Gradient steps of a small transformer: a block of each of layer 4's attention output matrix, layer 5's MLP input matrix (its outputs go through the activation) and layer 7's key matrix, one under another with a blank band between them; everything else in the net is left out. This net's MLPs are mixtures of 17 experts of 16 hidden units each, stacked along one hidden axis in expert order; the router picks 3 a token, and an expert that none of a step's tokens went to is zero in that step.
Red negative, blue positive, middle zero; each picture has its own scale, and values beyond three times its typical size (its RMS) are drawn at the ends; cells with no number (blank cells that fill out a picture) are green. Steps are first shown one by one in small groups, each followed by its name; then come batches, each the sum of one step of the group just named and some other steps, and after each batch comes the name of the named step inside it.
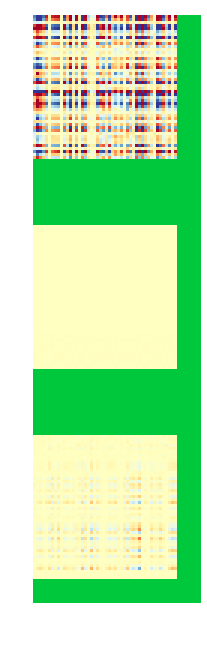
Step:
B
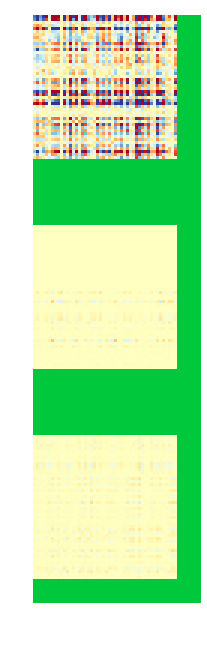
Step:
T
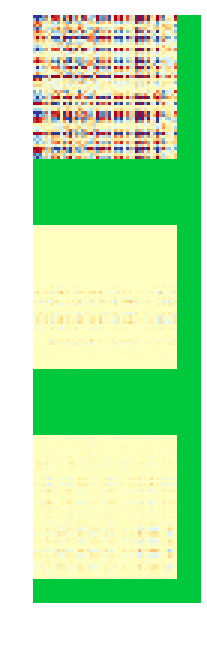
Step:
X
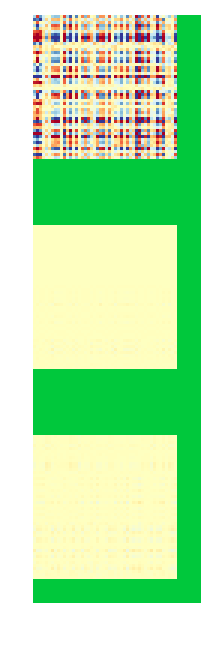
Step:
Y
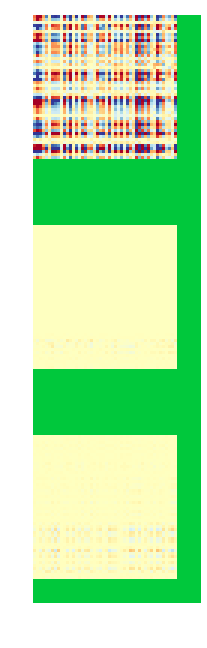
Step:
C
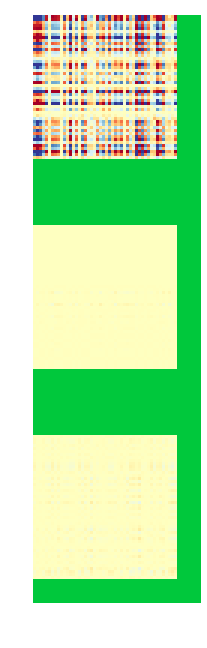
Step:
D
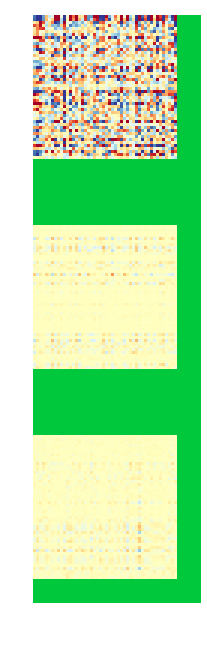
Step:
D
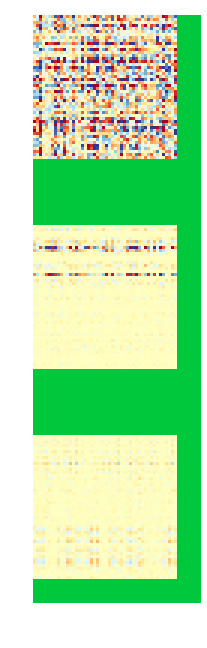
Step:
X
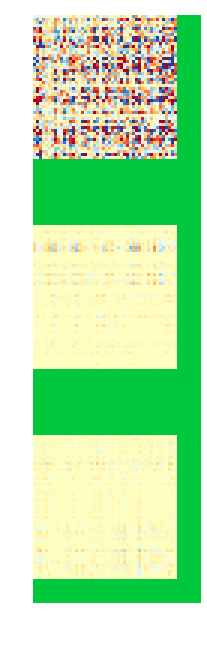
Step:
Y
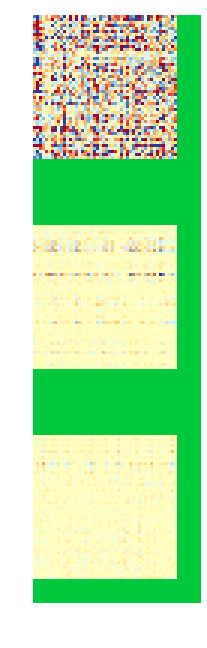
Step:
D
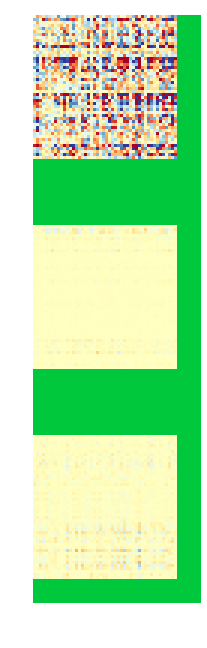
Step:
C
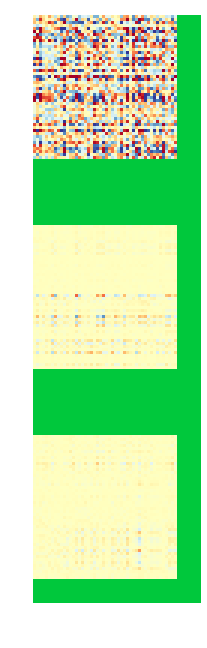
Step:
Y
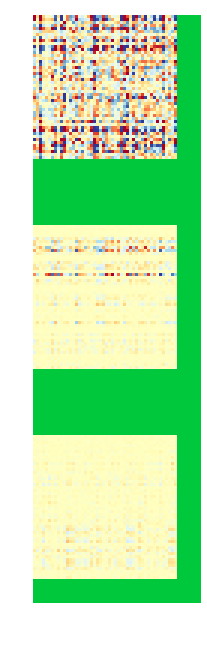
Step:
C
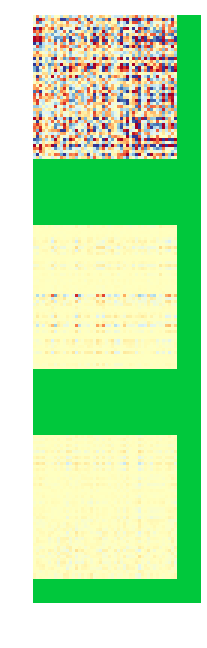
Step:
Y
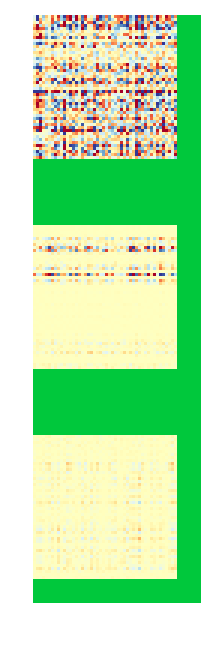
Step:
B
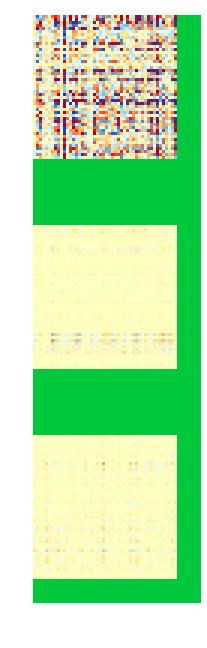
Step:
T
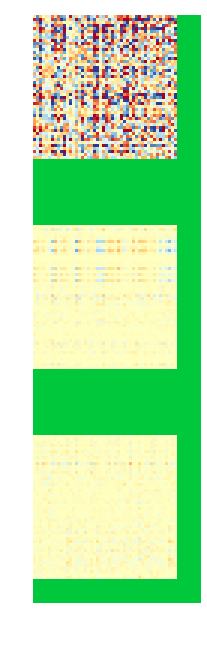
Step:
T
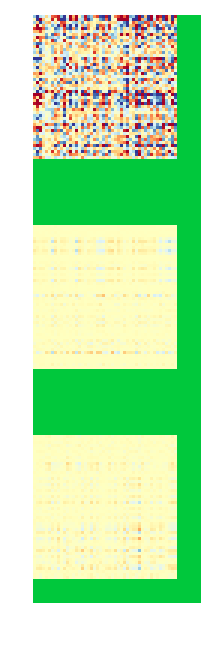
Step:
B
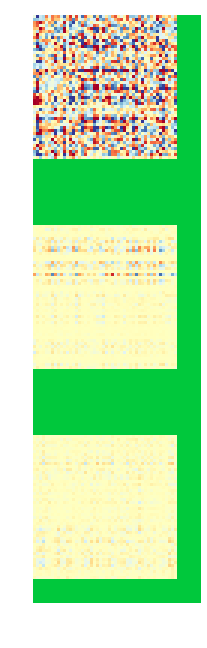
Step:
D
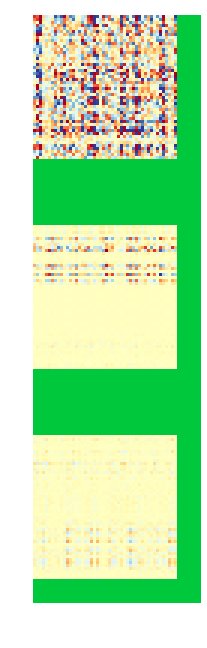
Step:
C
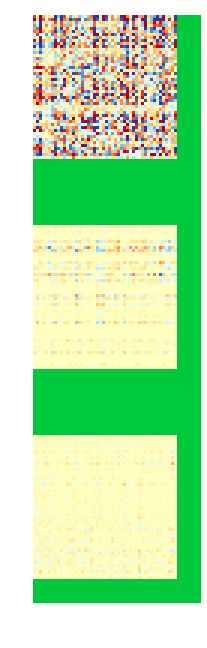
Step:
C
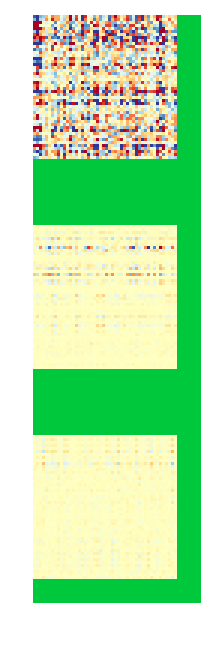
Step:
D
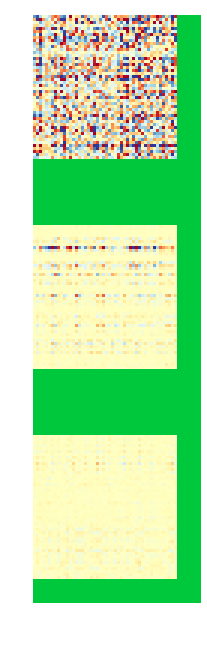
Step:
X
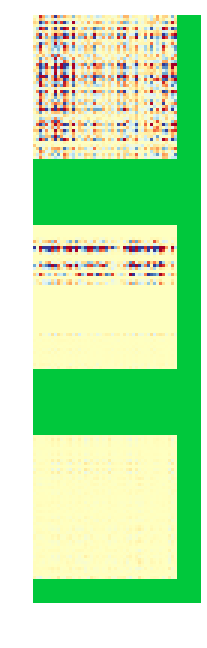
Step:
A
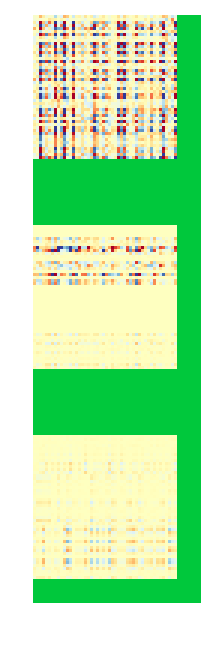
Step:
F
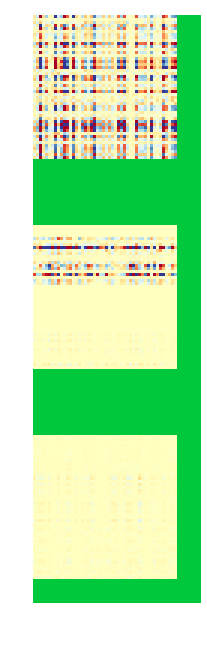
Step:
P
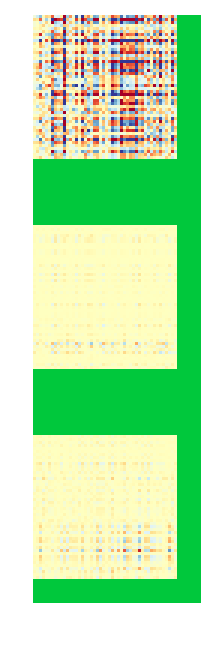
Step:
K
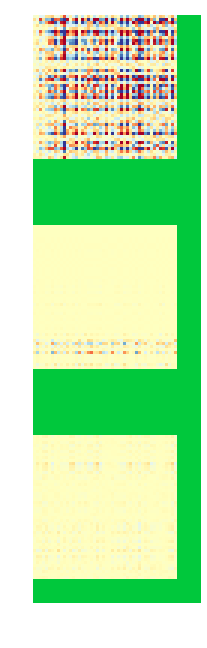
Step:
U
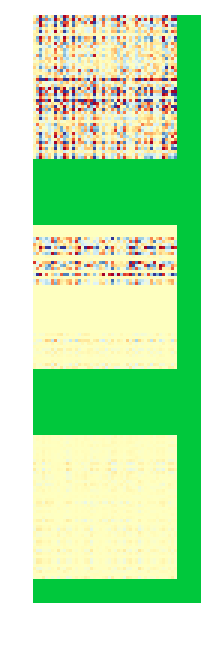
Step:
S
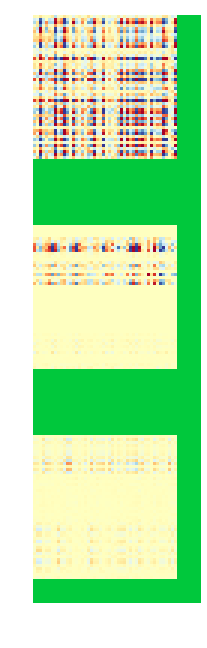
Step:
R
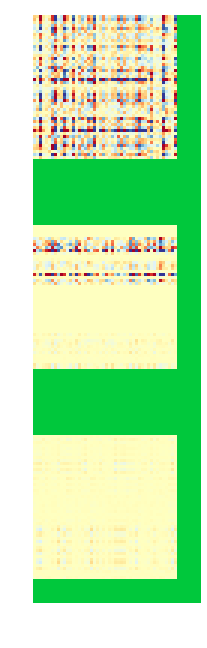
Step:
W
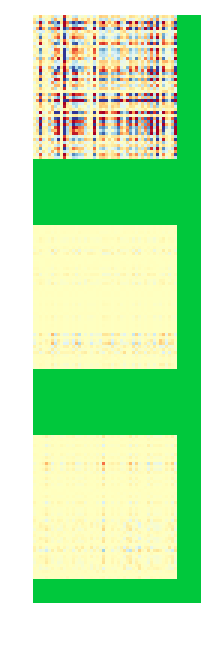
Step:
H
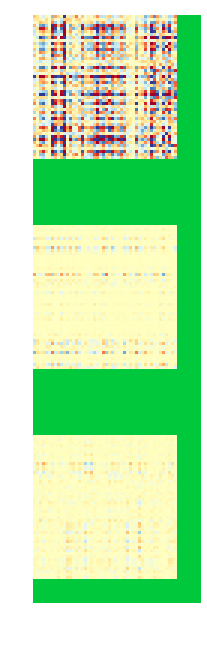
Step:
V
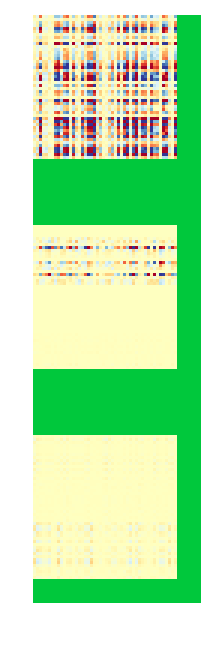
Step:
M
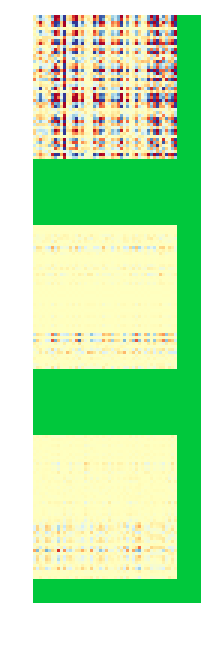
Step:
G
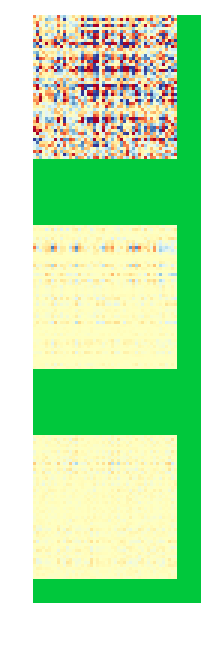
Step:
R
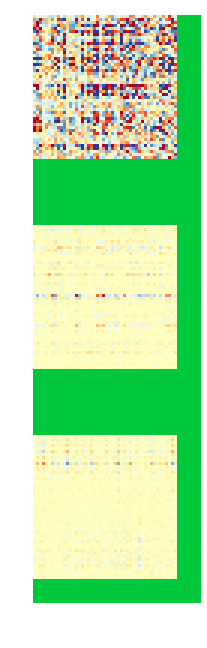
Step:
U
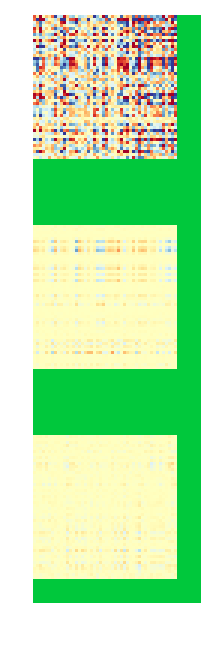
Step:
U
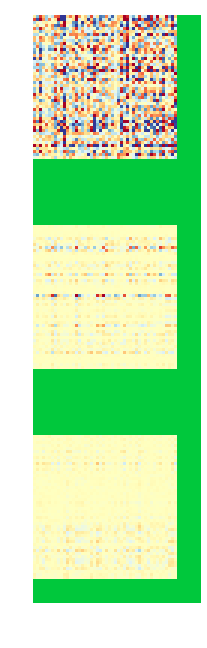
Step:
G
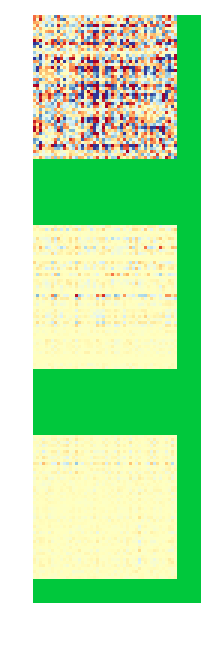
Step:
S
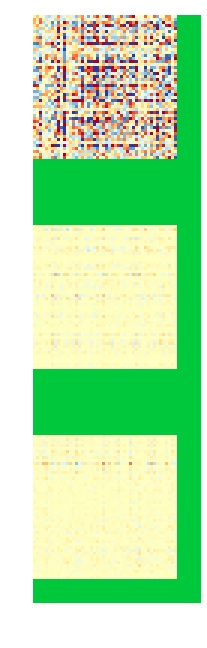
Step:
H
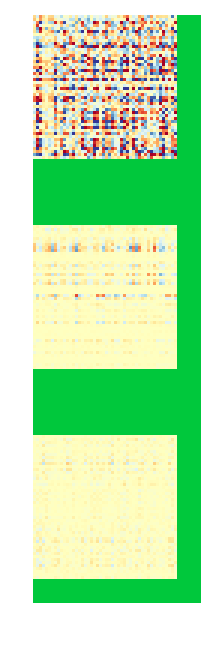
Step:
R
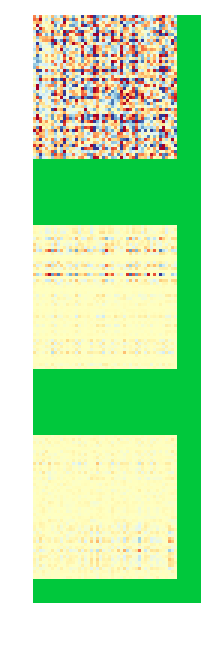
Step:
K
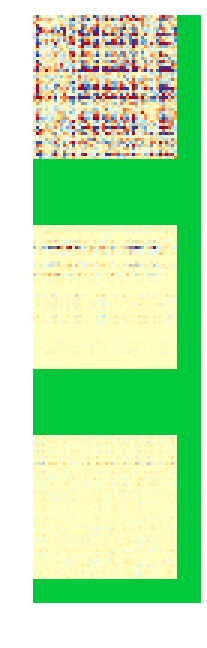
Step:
A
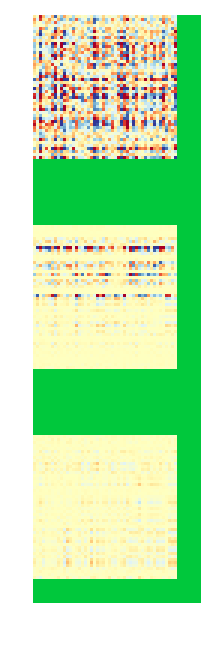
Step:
A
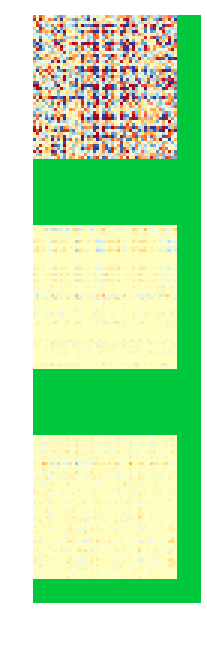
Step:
V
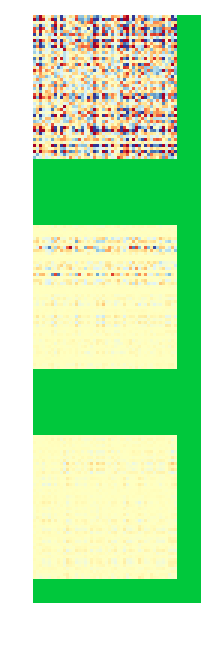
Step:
A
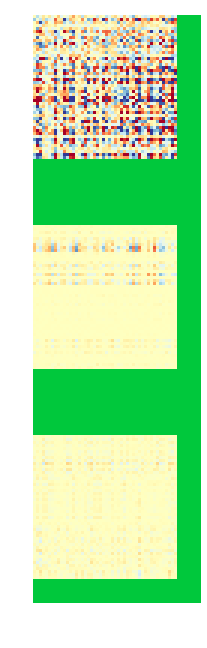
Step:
R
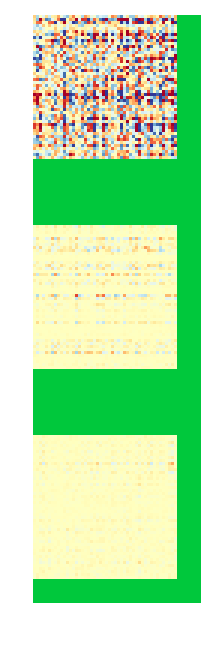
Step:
U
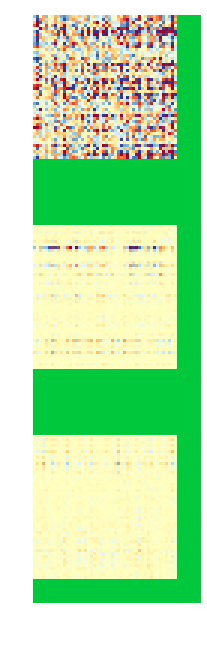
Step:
A
